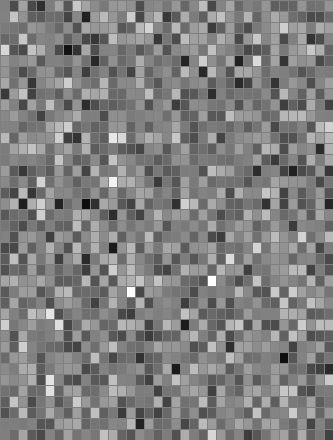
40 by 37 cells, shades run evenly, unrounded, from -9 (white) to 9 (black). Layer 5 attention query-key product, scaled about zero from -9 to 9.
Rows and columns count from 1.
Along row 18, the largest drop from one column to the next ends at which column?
3
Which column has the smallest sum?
13
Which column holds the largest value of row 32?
26
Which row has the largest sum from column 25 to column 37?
16
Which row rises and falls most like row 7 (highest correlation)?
19
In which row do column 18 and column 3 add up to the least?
32
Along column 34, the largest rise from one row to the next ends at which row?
23
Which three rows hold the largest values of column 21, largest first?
30, 6, 28
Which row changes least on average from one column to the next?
11
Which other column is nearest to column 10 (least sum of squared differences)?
20
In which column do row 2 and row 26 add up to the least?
24
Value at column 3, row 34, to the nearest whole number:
-3
